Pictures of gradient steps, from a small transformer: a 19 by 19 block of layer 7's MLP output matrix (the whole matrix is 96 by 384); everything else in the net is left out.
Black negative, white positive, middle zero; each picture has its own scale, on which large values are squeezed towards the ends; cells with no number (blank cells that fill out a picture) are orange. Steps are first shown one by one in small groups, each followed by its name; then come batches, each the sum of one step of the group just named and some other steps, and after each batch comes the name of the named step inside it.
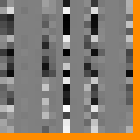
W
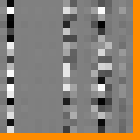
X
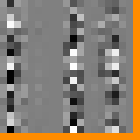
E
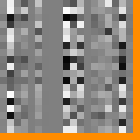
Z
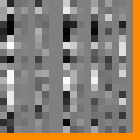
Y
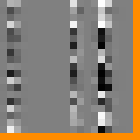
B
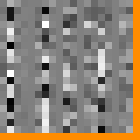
X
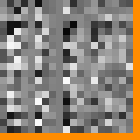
Y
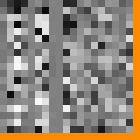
W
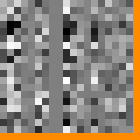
Y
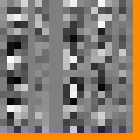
B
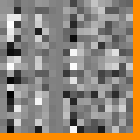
E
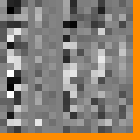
Y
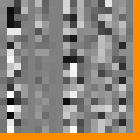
Z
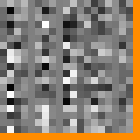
W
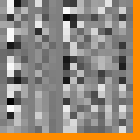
Z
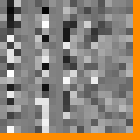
Y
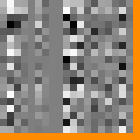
Z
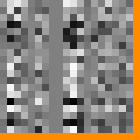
X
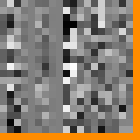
W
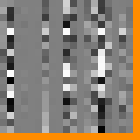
X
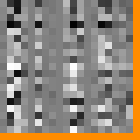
X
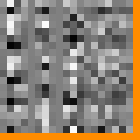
E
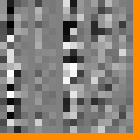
Y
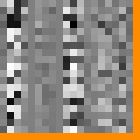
Z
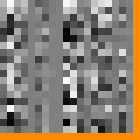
Y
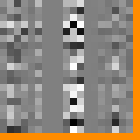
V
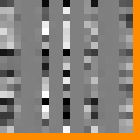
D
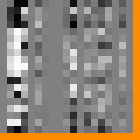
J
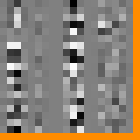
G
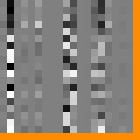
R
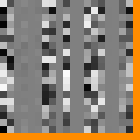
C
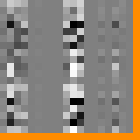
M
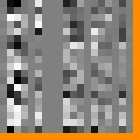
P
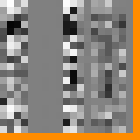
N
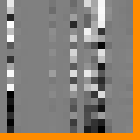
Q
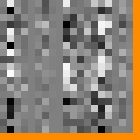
Q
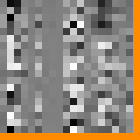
V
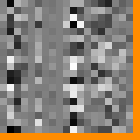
V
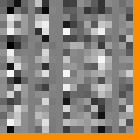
P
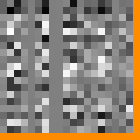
G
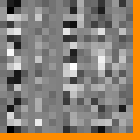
P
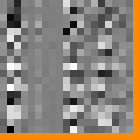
V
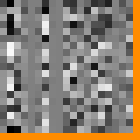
G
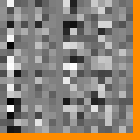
G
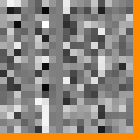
N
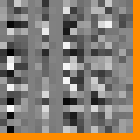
D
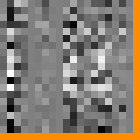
Q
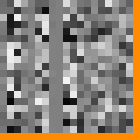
G
